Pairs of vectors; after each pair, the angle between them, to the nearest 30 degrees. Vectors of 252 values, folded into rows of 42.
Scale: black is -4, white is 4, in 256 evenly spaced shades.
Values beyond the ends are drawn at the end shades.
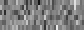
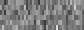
30 degrees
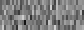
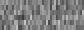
150 degrees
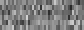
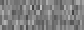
150 degrees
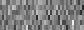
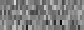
120 degrees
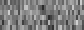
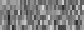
150 degrees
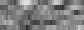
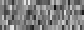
60 degrees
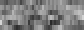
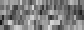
150 degrees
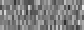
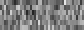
60 degrees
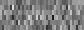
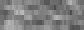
90 degrees
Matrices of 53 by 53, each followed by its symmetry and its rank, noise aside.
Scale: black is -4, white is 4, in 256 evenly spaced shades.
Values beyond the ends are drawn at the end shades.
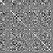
symmetric, rank five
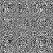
antisymmetric, rank six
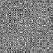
symmetric, rank seven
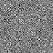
symmetric, rank five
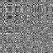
no symmetry, rank five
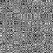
no symmetry, rank five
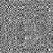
no symmetry, rank six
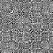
symmetric, rank seven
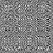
no symmetry, rank five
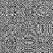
antisymmetric, rank six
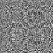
antisymmetric, rank six
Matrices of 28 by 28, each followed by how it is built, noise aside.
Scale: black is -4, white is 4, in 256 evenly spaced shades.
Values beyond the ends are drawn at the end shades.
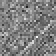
Hankel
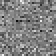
low rank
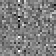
uneven columns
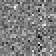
uneven columns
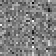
uneven columns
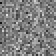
repeating rows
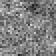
smooth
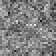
smooth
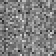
repeating rows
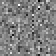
uneven columns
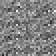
repeating rows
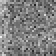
smooth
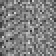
repeating rows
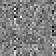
uneven columns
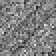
Hankel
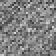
Hankel
